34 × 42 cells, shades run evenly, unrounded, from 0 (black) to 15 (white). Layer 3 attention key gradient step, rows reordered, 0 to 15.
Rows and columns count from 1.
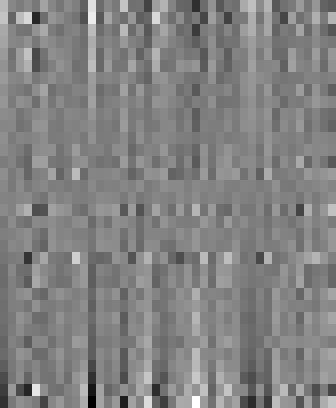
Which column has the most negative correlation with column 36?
20
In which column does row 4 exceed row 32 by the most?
12
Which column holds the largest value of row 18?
42
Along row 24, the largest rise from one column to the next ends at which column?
5
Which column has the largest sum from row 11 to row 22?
10
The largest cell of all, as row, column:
34, 25
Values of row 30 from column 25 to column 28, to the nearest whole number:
11 8 8 8
